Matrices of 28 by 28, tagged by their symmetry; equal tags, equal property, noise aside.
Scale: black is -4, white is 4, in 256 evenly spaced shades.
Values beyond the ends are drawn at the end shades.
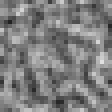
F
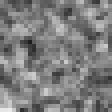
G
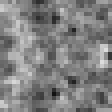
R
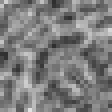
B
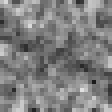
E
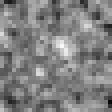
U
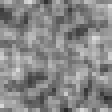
E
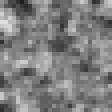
F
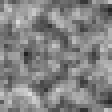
R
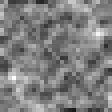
E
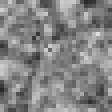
B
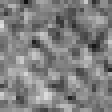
F
